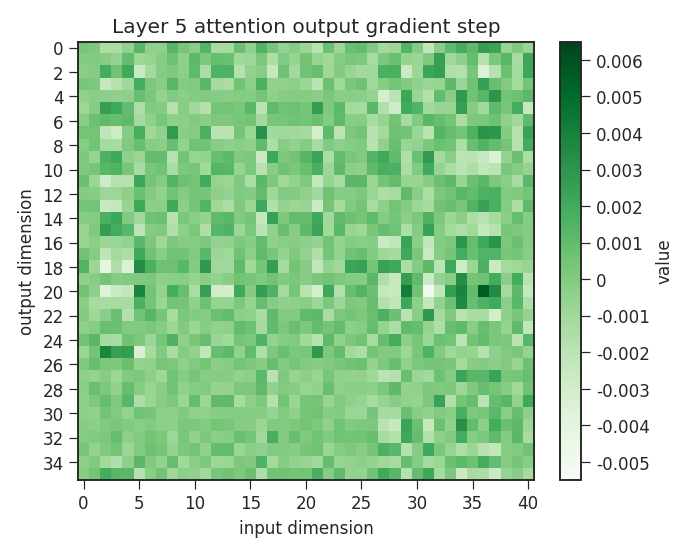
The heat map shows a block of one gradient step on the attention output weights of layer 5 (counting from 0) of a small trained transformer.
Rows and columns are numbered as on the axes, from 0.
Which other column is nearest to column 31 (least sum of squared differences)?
27
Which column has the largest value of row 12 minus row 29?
36
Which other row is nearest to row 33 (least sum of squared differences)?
22
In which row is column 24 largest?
18
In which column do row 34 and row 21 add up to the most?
34
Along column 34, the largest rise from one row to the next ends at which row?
19
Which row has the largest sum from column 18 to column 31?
9
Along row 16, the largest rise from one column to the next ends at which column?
29
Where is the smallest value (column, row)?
31, 20
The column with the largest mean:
37
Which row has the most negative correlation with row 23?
1
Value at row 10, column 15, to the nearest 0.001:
0
